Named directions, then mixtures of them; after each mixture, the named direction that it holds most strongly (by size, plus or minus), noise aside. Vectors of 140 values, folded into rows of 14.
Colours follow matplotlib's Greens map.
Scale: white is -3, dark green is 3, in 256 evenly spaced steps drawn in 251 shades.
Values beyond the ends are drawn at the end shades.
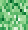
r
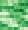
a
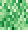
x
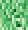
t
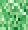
r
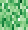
x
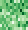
r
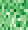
t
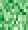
r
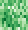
x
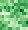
a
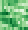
a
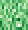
t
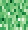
r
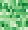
a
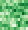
a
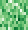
r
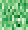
t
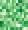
x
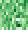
t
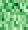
r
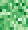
r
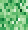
r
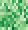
x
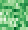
a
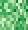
x
